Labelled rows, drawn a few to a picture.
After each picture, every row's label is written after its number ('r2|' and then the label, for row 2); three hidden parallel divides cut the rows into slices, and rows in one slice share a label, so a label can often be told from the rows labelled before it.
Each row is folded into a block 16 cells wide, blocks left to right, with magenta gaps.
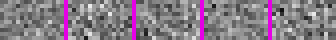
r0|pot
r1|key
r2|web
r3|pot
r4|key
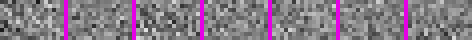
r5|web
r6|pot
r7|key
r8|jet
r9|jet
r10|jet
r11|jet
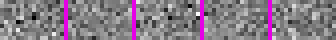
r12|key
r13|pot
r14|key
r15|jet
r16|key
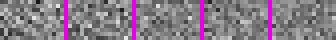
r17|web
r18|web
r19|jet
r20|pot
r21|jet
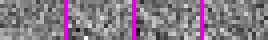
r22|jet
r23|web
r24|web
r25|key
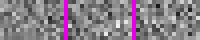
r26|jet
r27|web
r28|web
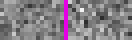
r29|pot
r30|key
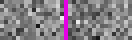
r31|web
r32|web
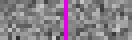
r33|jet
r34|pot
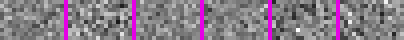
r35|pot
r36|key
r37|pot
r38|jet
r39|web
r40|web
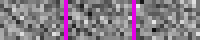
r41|key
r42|web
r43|web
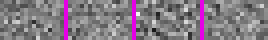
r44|pot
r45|pot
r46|web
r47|pot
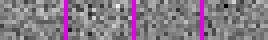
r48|jet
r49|web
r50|pot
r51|pot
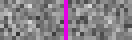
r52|pot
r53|jet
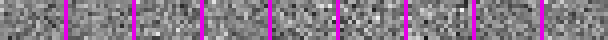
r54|jet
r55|pot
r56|jet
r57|jet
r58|web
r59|web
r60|key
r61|pot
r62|jet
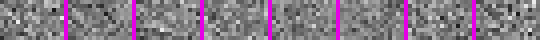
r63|web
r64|pot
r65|web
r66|jet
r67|pot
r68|jet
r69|key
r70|web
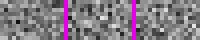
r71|key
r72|web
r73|web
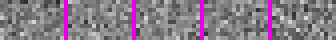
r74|jet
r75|jet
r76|pot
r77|pot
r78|web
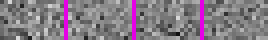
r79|web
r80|jet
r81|jet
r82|pot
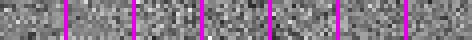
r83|pot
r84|jet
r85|key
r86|key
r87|web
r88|jet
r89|jet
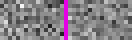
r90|key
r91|jet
